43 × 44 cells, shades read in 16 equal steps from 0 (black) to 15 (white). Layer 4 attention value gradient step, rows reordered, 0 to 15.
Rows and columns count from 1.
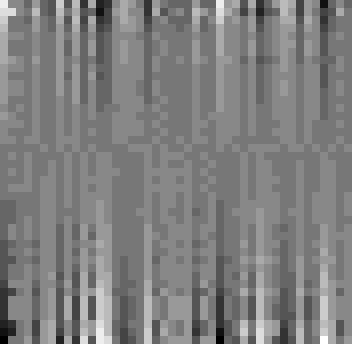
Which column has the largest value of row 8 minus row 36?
1
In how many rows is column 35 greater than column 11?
17
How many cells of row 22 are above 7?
21
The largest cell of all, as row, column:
43, 41
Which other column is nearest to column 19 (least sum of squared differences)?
14
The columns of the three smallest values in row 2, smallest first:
13, 33, 19
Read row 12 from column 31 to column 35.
7 8 6 7 8
